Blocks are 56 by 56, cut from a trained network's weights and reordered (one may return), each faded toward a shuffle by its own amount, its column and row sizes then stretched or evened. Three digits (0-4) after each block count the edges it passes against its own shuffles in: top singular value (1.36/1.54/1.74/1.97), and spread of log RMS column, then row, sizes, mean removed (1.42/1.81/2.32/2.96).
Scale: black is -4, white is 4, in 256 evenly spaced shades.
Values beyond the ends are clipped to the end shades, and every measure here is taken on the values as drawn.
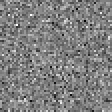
0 0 1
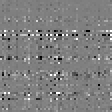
3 2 4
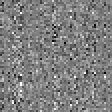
0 4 0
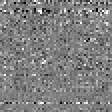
1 2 4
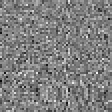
3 2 1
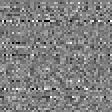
4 1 4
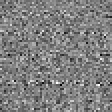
2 0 3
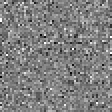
0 1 2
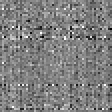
3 0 3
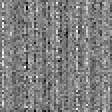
4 3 0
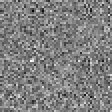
3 1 1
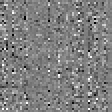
0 4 1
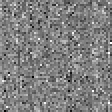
0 0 0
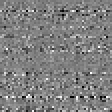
3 1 4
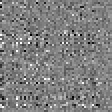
2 2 3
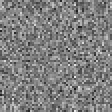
2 1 0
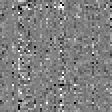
0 4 1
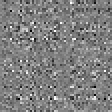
4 3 3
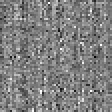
2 1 1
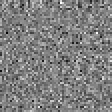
2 1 2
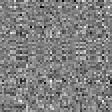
4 2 2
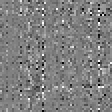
1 4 2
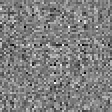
2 1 2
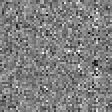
0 2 0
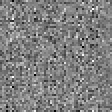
1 3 0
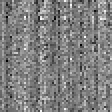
4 3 1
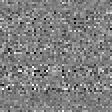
2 1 4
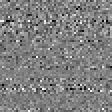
0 0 4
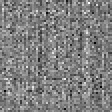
2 0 1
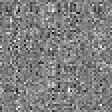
3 3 1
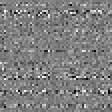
3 2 4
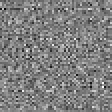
3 0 3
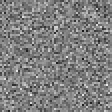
2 1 0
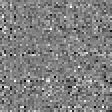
0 2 3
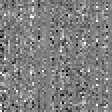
0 4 1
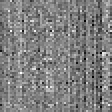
4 2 2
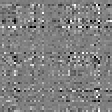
3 3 4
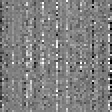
4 4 1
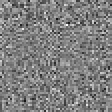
3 0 1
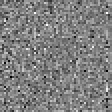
1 2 1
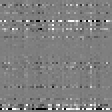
4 0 4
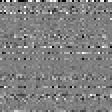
2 0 4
